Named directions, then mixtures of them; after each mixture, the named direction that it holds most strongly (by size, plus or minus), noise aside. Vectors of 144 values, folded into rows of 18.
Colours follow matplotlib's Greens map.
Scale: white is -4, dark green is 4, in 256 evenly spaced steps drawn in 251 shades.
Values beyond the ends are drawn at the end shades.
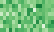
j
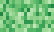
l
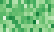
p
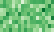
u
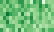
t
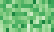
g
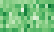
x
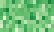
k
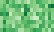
x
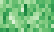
x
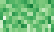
g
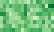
x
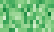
l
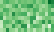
g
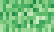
g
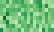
t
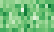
x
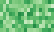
l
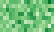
l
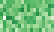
p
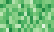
j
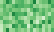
g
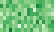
j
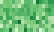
k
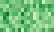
t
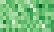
j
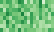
t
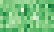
x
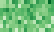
k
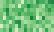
k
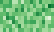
p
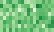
j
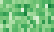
x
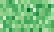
j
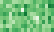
x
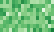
u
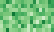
g
